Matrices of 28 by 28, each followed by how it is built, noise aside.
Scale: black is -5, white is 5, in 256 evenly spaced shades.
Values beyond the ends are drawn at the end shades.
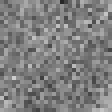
smooth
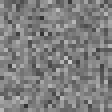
noise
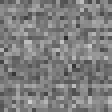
blocks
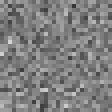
low rank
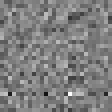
low rank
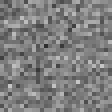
noise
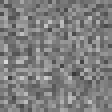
blocks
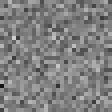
noise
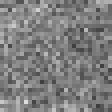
smooth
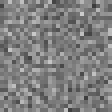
blocks
